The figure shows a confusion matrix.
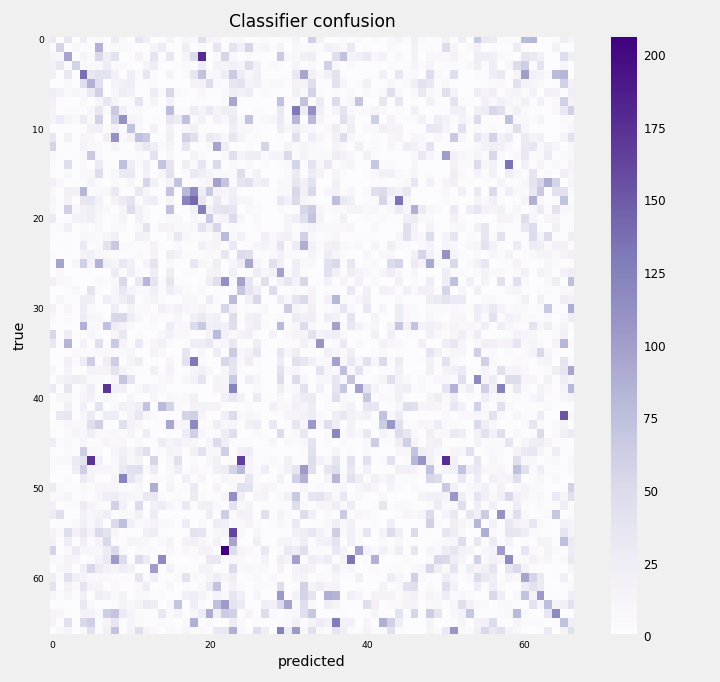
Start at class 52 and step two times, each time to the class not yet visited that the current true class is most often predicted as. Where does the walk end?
31
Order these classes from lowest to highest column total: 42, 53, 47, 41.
53, 47, 41, 42
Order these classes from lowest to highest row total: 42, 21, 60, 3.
21, 3, 60, 42
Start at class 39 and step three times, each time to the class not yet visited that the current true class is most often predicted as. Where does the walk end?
32
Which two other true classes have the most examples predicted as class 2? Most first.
34, 19
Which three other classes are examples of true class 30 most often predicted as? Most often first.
66, 63, 22
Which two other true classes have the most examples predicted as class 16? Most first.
63, 47
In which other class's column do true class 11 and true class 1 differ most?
8
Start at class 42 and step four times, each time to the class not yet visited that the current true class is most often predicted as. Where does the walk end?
44
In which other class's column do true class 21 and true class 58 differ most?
38
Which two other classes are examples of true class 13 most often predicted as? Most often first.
50, 5
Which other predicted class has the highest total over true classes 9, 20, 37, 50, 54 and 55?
23
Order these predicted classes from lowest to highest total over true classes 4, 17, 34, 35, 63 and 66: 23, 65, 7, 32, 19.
7, 19, 32, 65, 23
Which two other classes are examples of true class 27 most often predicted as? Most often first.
22, 24
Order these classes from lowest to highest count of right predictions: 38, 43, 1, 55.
1, 38, 55, 43
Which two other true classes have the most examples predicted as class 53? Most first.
64, 46
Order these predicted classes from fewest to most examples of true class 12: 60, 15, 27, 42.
42, 15, 60, 27
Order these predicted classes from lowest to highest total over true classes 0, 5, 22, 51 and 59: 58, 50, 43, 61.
43, 50, 58, 61
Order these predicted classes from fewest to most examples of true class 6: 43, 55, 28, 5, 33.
28, 55, 5, 43, 33
